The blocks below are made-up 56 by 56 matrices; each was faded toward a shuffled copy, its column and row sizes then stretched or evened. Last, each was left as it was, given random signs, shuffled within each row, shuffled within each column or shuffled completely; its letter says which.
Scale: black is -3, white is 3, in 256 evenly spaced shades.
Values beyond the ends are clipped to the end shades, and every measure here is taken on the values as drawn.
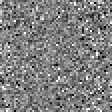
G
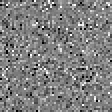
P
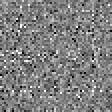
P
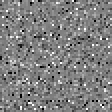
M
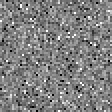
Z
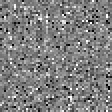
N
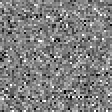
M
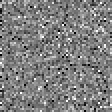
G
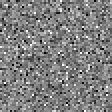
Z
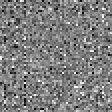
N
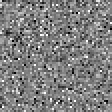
Z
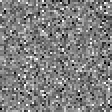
G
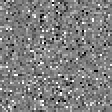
G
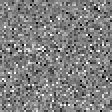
M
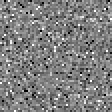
Z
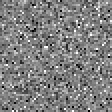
Z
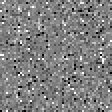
G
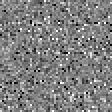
M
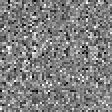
P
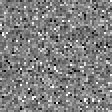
Z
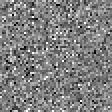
G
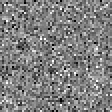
G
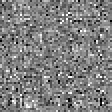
P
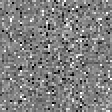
G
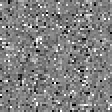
N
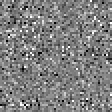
N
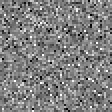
Z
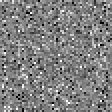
G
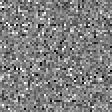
M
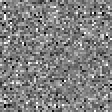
N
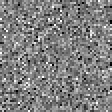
Z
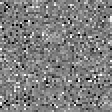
N
